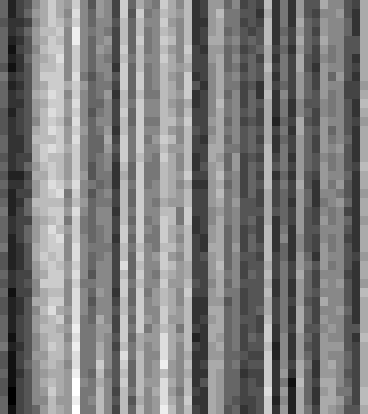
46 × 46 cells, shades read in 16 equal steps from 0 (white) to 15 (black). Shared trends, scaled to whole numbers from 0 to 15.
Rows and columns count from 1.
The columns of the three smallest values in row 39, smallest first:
10, 21, 7
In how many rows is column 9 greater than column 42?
5
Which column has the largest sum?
2
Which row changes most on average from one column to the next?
44
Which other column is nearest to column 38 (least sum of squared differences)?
27
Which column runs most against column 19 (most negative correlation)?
37
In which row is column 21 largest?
23
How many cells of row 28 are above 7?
24
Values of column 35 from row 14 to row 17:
13 11 12 12
